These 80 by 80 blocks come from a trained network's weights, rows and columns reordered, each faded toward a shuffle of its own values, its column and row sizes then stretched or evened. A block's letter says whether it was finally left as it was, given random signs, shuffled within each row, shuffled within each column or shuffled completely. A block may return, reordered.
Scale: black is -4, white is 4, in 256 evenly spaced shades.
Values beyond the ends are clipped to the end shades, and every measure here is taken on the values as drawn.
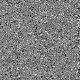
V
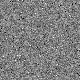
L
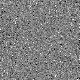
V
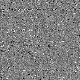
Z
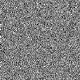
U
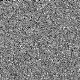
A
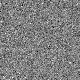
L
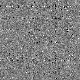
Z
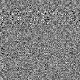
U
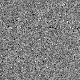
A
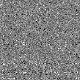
U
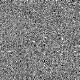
Z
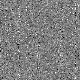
V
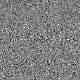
A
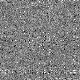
U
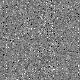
V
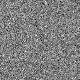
V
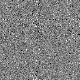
Z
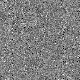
V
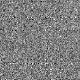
U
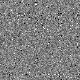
Z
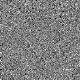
Z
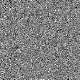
Z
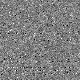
A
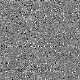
Z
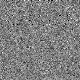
A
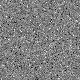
L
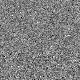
A
